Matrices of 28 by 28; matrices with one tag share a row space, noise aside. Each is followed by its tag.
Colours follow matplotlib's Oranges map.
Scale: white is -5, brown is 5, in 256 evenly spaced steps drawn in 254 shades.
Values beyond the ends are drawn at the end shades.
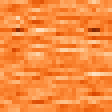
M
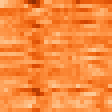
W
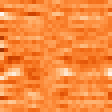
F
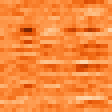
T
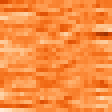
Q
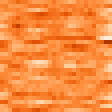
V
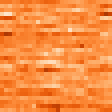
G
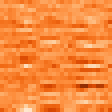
T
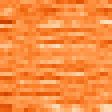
G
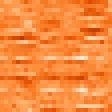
T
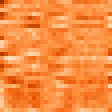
F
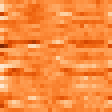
F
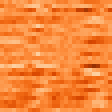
W
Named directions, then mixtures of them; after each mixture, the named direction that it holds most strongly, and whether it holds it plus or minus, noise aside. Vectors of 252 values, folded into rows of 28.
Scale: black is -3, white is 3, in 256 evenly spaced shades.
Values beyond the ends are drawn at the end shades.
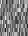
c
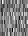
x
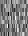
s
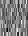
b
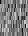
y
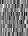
x, minus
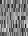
y, plus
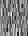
b, plus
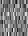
x, plus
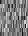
y, plus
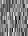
x, plus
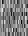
x, minus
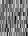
y, minus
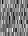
x, minus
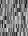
c, minus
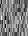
c, minus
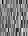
b, minus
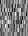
y, plus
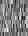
y, plus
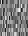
c, plus
